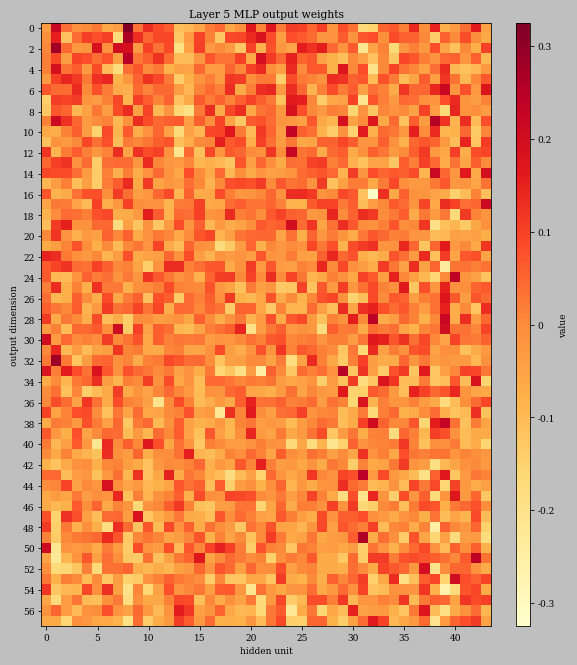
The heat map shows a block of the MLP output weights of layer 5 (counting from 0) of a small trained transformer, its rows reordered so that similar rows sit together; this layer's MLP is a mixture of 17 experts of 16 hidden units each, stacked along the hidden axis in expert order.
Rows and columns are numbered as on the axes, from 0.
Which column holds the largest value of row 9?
38
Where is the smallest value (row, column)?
16, 32
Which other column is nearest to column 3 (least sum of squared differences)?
11
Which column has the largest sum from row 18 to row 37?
1
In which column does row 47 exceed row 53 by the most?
9
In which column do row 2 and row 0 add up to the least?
31
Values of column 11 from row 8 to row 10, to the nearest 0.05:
-0.1 0.05 0.05
